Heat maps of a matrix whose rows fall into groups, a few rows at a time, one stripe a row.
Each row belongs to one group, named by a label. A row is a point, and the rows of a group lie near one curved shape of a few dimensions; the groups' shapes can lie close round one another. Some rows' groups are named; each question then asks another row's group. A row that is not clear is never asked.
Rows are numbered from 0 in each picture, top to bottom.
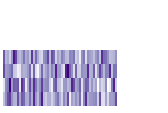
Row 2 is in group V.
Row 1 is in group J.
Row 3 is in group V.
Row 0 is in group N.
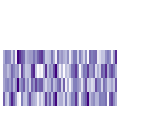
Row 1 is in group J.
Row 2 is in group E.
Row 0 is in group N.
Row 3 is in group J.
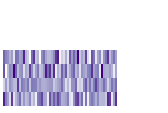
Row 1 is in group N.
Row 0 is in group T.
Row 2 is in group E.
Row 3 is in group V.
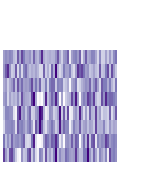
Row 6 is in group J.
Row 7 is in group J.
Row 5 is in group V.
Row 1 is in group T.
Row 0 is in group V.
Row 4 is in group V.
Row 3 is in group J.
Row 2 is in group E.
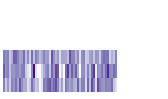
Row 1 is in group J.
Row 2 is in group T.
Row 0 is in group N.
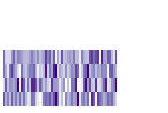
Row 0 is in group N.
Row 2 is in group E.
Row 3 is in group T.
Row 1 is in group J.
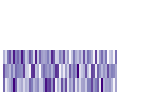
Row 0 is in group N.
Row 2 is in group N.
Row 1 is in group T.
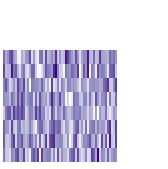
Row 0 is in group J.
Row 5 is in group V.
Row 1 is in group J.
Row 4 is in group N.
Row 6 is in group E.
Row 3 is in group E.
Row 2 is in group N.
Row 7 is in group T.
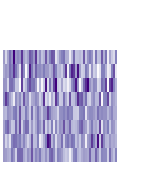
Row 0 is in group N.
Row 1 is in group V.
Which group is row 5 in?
T
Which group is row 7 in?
E
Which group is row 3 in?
T
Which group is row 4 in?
T
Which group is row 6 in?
T
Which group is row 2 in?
J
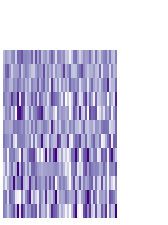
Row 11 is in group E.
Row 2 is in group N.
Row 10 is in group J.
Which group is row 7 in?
J
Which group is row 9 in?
N
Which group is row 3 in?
E
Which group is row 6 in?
V
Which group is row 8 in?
E
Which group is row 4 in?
N
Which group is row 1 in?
T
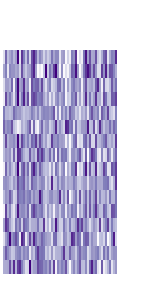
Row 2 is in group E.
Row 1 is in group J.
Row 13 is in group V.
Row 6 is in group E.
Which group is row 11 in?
E
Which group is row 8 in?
E
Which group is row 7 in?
N
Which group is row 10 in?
V
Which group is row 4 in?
N
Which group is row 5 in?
J
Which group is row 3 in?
E
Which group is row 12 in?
T
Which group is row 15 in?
N
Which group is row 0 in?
E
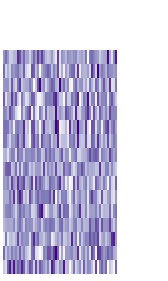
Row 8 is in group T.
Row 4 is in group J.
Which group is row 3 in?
J
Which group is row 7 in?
E
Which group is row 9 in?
E
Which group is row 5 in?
T
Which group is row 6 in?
T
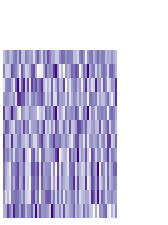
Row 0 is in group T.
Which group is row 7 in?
T
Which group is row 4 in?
J
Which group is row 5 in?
T
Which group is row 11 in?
N
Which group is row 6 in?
V
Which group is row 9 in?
T
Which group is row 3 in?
N
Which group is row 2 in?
E
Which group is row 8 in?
T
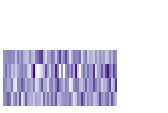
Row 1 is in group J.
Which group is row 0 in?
V
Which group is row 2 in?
V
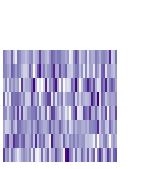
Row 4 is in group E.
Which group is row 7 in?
J
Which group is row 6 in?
N
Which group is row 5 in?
E
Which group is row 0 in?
V
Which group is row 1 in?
V
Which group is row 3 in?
T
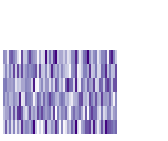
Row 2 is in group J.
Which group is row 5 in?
J
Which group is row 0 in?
J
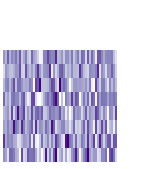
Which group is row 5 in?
N
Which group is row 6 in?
J
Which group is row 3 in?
J
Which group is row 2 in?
V
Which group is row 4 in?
E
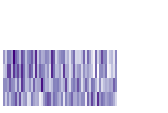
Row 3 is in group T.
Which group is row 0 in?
N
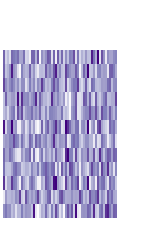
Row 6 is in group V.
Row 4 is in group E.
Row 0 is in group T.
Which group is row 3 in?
E
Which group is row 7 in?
J
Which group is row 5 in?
J
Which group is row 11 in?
J
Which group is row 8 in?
N
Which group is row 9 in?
J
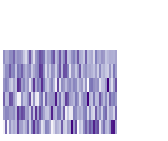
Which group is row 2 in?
N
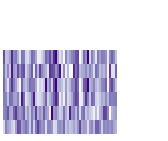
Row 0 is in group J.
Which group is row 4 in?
N
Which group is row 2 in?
J
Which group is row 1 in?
E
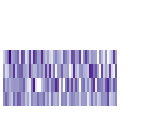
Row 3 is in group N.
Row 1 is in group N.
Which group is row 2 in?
J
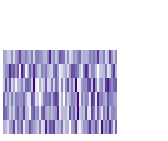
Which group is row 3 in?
T
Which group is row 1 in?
V
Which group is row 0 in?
E
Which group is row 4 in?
T
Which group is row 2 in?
J
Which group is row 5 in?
E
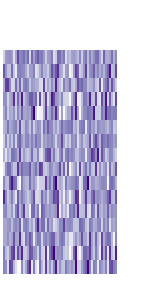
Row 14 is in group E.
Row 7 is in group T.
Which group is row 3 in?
E
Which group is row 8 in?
V
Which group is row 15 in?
J
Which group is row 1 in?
V
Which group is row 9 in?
J
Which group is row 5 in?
T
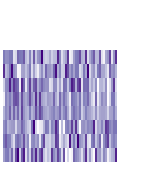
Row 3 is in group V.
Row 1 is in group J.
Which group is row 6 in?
T
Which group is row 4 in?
V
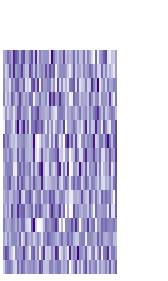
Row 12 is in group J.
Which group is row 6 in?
J
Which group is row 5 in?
E
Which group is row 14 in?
T
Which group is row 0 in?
N
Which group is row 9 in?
V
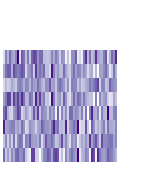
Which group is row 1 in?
N
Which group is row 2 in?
E
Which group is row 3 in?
N
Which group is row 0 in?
E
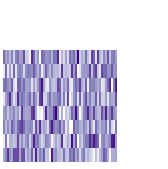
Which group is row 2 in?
V
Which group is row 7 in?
N
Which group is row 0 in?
T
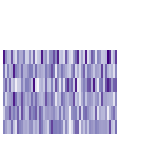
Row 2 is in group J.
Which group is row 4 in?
V
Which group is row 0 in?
V
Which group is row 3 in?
N
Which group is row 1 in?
N
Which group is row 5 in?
V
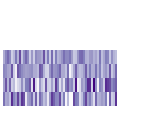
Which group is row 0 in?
T
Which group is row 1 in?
V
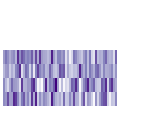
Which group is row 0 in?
E
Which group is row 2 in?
J
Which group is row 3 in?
N
